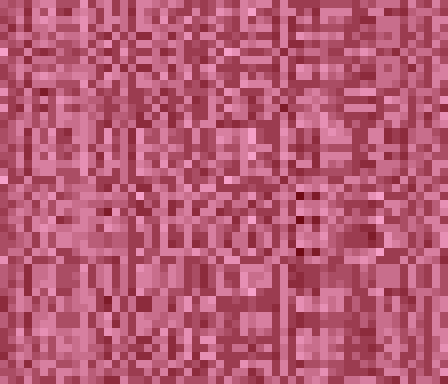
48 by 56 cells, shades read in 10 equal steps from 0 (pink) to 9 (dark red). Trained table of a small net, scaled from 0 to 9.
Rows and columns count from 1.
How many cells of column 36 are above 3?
7
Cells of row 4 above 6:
4
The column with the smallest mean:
11
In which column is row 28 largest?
38
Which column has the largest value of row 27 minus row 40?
14
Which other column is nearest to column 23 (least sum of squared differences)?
20
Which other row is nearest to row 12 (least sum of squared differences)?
33
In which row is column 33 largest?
48
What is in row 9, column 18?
7
